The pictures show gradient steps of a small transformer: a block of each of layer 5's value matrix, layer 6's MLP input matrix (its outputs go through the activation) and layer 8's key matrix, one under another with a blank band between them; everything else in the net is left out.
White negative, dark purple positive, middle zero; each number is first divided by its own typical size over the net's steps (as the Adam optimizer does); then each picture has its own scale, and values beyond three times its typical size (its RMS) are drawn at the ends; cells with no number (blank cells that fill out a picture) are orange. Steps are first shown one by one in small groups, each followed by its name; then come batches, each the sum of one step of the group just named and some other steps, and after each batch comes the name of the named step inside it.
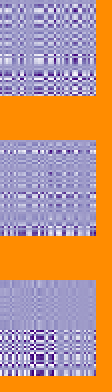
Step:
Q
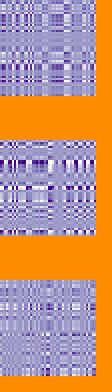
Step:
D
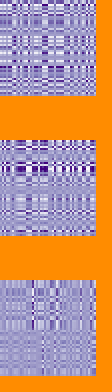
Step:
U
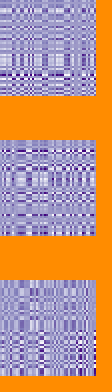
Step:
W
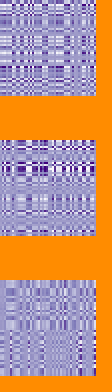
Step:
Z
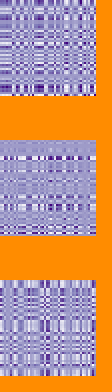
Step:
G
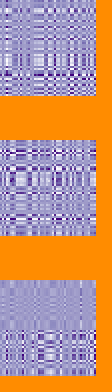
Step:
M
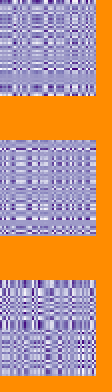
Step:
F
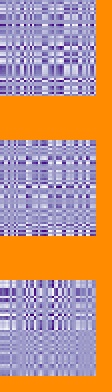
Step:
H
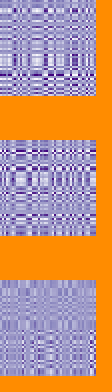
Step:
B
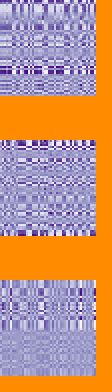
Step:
U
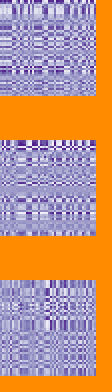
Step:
Z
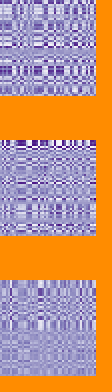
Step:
Z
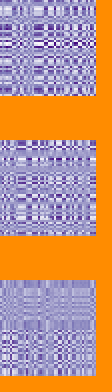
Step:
F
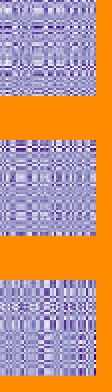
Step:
M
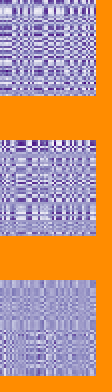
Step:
M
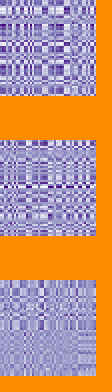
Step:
H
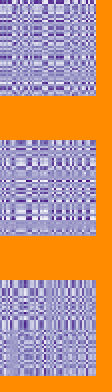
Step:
F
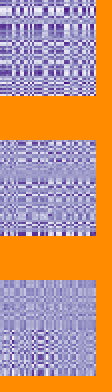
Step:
Q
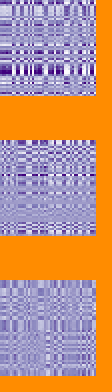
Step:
Z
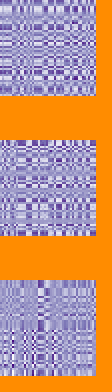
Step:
Q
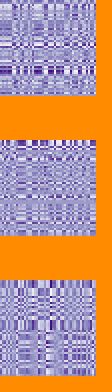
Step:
Z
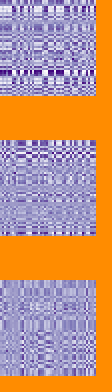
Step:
B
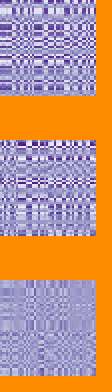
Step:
H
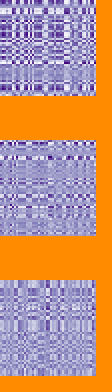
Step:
G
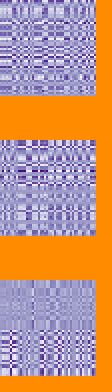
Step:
U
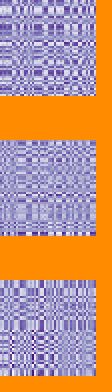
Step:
Q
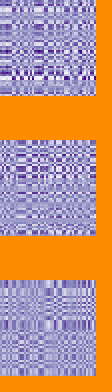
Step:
W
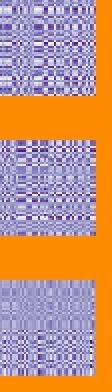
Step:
B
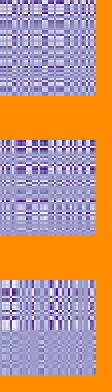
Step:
U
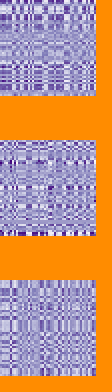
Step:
D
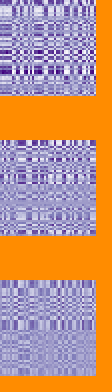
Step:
U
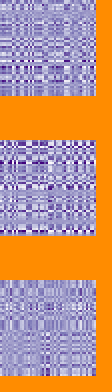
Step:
D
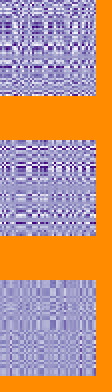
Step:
Z
